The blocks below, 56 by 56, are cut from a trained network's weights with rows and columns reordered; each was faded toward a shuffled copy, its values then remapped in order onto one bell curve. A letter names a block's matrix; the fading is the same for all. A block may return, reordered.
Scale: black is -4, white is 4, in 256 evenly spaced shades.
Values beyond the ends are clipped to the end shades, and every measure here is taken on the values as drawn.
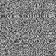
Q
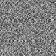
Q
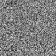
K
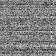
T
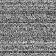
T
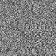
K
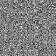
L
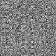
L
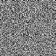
K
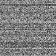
T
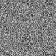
K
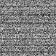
T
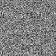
K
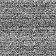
T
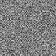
Q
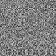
Q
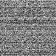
T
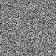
K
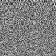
Q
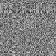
Q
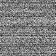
T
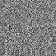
L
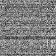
T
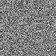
Q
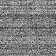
T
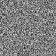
K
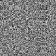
L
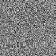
K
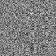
K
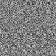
Q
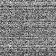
T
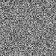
L
